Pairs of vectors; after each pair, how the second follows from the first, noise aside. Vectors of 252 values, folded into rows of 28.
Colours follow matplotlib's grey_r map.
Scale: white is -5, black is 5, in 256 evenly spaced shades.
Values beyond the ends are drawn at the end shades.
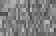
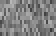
sign-scrambled.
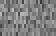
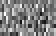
wrapped around, negated, scaled up.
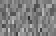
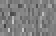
partly zeroed.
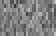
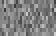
sign-scrambled.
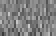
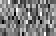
wrapped around, scaled up.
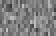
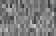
sign-scrambled.
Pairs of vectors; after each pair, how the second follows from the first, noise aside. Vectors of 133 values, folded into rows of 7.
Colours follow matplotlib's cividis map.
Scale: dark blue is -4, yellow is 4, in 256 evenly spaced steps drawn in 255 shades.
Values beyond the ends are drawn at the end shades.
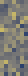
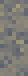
wrapped around, negated, shrunk.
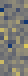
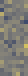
shrunk.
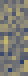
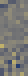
reversed, negated, partly zeroed.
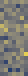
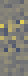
wrapped around, negated, partly zeroed.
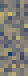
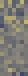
wrapped around, negated, partly zeroed.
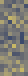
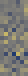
reversed, negated, partly zeroed.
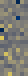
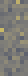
negated, shrunk.
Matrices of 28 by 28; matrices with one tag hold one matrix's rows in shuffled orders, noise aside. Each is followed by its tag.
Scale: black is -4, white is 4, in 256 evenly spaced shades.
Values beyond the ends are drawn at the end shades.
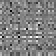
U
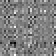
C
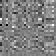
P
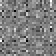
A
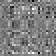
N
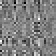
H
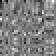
P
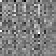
H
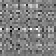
U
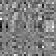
P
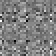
A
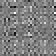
C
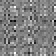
C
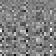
A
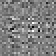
N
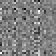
H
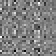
H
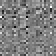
A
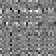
U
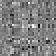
N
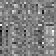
P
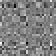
A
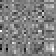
P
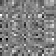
P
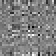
N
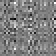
C
